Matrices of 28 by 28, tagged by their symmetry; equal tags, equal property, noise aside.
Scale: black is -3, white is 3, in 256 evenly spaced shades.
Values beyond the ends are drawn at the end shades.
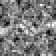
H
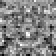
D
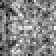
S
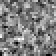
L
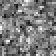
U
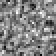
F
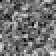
U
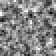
L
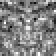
D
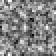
S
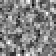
H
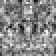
D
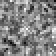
F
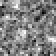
F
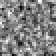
L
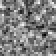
F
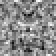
D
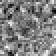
U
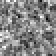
L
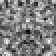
D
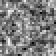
S
